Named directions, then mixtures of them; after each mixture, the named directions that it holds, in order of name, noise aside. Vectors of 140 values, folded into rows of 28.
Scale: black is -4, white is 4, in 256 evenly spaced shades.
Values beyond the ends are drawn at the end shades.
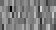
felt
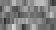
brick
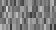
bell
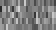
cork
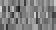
cork.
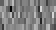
felt.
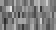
brick, felt.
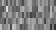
bell, brick.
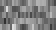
bell, brick.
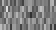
bell.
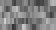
brick.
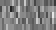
cork, felt.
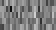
bell, felt.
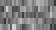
bell, brick.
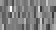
felt.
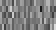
bell, felt.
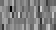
felt.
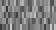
bell.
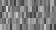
bell.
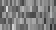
bell, brick.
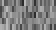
bell, cork.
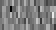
cork, felt.
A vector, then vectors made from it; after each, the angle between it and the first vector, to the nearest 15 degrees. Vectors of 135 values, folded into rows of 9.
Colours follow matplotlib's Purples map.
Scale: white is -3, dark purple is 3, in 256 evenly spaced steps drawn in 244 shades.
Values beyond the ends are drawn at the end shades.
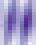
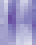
60 degrees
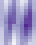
15 degrees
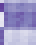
75 degrees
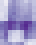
45 degrees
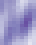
45 degrees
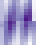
30 degrees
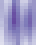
45 degrees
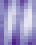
165 degrees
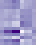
90 degrees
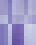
105 degrees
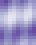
120 degrees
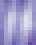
165 degrees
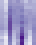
60 degrees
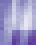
150 degrees
